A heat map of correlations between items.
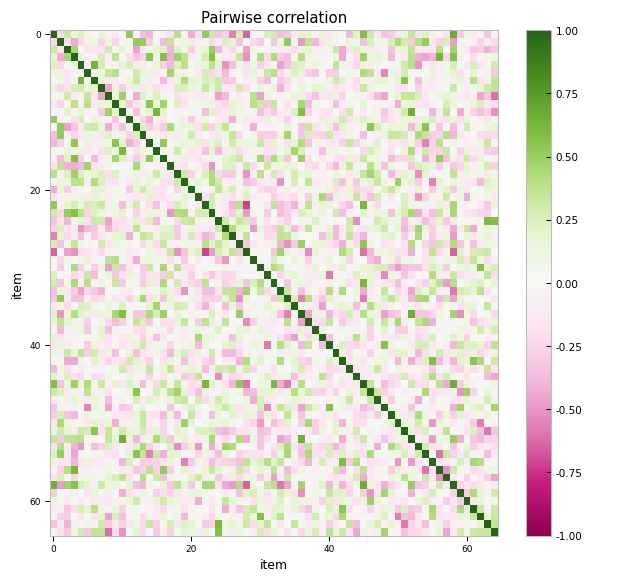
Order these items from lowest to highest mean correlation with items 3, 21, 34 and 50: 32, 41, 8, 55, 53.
55, 32, 53, 8, 41
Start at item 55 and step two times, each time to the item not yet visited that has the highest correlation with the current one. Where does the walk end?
61
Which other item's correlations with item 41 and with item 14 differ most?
9
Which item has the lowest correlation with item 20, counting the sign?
0
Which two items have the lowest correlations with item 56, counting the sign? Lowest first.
54, 57
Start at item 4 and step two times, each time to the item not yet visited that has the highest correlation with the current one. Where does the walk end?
51
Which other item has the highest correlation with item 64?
24
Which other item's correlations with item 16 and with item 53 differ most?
3
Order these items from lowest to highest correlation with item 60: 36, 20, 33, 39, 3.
39, 20, 3, 36, 33
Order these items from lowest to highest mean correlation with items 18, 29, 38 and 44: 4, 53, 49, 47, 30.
53, 49, 47, 4, 30
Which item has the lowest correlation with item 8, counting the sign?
64
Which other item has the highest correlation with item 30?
62
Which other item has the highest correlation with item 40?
48
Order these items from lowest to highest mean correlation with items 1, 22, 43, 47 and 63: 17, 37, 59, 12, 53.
59, 53, 37, 17, 12
